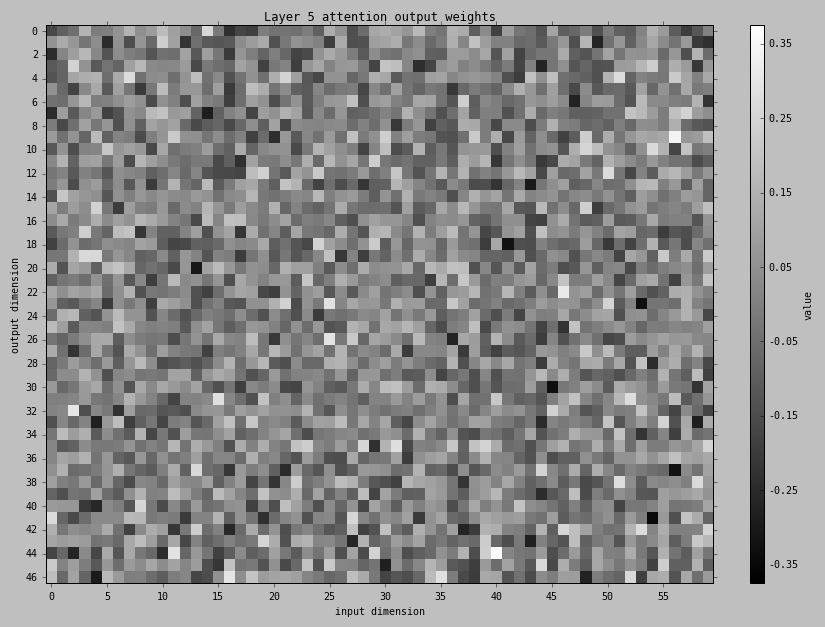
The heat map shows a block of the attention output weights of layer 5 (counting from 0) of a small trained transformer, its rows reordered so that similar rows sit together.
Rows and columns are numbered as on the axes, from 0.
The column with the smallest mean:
43
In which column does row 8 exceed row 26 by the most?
20
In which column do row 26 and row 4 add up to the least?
42
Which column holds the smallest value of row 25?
46
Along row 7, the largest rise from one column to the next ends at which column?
1
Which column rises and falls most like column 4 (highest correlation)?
10
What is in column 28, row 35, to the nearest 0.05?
0.25
